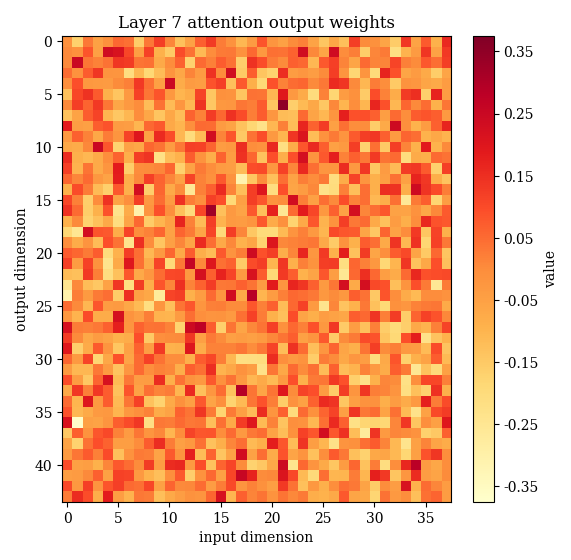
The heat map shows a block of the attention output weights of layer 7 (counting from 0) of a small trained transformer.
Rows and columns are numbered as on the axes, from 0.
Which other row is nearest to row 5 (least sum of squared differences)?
6
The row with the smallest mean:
31
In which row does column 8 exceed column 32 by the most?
1
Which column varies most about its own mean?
21
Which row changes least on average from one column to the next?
7
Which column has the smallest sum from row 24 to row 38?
33
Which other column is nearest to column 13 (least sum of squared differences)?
37
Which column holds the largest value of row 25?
23
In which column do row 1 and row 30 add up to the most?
5
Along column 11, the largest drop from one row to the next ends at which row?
16
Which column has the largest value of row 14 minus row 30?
19
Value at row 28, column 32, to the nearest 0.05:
-0.2
